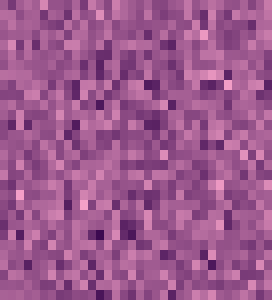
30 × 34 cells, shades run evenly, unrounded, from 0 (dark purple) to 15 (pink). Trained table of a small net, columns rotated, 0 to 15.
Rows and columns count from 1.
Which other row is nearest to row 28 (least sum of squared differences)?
25
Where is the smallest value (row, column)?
24, 13
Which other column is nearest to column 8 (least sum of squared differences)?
23
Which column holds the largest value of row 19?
28
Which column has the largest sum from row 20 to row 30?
11
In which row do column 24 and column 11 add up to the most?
21
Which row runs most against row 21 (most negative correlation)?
8
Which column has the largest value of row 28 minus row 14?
9
